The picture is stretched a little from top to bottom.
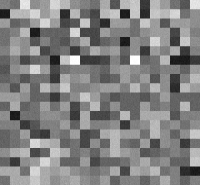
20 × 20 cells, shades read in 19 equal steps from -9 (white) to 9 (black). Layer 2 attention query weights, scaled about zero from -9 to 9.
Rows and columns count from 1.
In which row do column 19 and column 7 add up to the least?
10
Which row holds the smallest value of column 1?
19
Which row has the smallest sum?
1
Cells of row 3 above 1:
6
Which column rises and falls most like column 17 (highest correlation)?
8
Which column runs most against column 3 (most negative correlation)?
15
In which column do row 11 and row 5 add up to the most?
13
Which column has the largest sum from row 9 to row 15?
18
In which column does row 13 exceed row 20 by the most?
2
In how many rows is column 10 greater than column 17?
12
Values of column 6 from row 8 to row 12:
4 5 -1 5 1
